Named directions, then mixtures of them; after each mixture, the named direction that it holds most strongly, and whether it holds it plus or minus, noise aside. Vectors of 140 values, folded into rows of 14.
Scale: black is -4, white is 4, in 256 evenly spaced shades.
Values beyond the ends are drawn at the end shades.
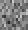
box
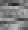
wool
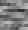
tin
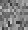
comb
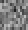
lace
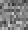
comb, minus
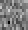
box, plus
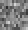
box, minus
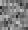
tin, minus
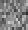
box, minus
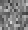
comb, plus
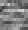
tin, minus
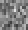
lace, minus
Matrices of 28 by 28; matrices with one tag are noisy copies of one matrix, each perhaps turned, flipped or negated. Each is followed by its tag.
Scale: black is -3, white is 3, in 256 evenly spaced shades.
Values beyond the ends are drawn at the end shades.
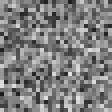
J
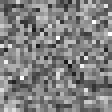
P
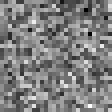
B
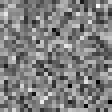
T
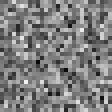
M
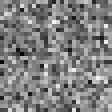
J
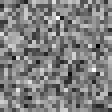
J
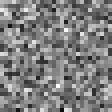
J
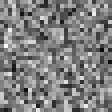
M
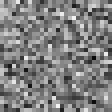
J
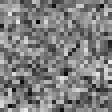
P
